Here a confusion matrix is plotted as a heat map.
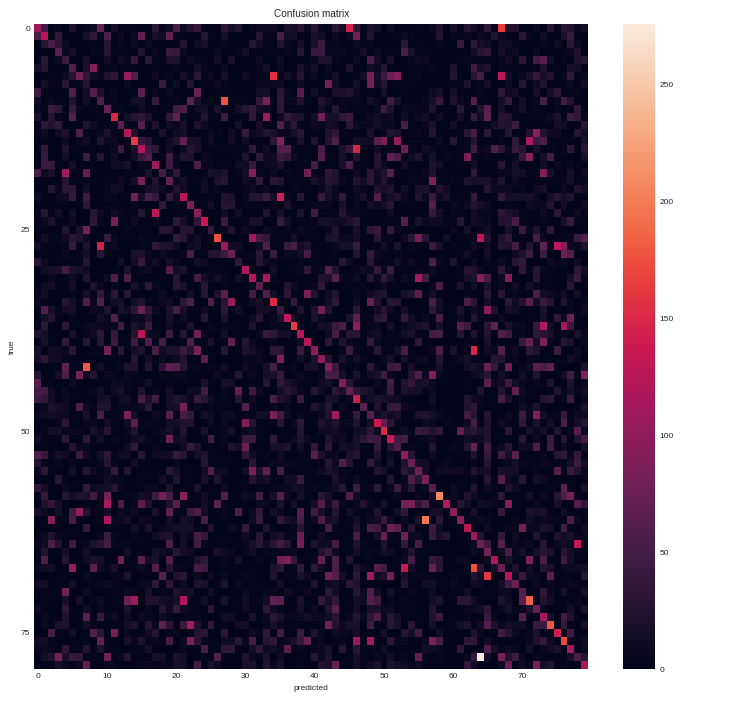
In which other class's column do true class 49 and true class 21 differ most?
35
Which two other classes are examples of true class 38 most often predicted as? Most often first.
15, 23
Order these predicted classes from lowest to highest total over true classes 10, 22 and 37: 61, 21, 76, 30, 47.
47, 30, 21, 61, 76
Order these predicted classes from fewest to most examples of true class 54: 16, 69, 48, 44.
16, 69, 48, 44
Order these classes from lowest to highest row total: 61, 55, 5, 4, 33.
5, 4, 33, 55, 61
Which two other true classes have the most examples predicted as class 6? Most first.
60, 43
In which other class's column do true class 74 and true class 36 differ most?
22
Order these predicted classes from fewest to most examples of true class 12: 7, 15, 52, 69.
52, 7, 69, 15
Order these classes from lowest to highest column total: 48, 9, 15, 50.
9, 50, 15, 48
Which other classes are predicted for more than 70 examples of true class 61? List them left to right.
2, 10, 56
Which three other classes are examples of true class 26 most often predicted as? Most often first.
64, 31, 55
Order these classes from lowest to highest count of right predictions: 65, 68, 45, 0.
45, 65, 0, 68
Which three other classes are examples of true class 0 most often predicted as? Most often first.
67, 45, 9
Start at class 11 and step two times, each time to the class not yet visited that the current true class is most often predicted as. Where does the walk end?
39
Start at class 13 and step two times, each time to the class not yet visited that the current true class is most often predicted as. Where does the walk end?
43
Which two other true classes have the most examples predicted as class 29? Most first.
45, 60
